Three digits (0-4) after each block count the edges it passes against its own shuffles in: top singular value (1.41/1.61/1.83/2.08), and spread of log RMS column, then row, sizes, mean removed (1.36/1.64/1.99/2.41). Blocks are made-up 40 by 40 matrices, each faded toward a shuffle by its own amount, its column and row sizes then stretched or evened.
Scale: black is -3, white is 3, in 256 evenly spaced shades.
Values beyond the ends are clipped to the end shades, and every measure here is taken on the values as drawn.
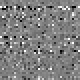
1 2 4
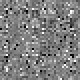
3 3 1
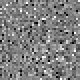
2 0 0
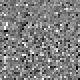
1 2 3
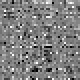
3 2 4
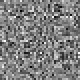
3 0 2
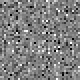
0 2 0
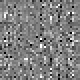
1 4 2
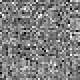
3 0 0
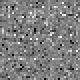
0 0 1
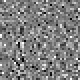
3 1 0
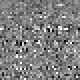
1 1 4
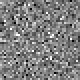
0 0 0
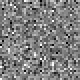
2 2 0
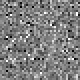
1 1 2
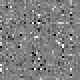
1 3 1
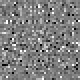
0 0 3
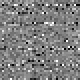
0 0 4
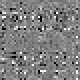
1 4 4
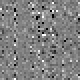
0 4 0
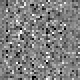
0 3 0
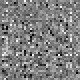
2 3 1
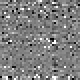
2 1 3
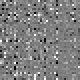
0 4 4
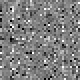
1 4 0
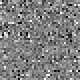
0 0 2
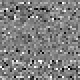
1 0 4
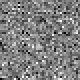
2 1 2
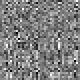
4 4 1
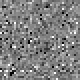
1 1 1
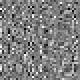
3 4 0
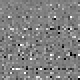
0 2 4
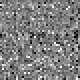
1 0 2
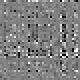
4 4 4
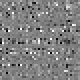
1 1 4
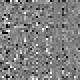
1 4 2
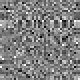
4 0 1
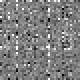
1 4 2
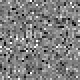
2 0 0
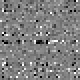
2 2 4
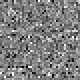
0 0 2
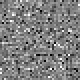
0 0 3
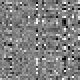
4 4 2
